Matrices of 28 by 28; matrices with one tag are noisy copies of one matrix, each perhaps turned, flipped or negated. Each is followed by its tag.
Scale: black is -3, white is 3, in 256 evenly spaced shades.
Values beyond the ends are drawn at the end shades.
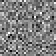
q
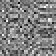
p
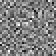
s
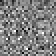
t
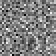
t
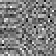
p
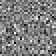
q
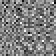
q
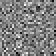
q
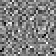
s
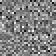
q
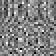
p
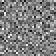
q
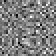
s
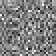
t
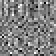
p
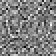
s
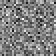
q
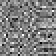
p
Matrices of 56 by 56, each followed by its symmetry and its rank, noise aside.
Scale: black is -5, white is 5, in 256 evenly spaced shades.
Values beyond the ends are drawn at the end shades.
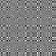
symmetric, rank one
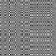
no symmetry, rank one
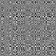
no symmetry, rank three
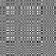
symmetric, rank one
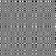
no symmetry, rank one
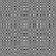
symmetric, rank one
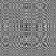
no symmetry, rank two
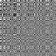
symmetric, rank two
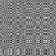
no symmetry, rank one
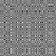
no symmetry, rank three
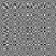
no symmetry, rank two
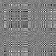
symmetric, rank one
